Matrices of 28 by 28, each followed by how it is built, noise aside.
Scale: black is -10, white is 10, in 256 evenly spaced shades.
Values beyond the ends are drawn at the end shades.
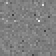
sparse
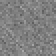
Toeplitz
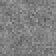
smooth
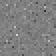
sparse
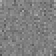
low rank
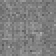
blocks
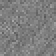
Hankel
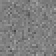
uneven columns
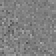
lower triangular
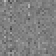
uneven columns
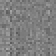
low rank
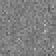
uneven columns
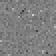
sparse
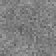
smooth
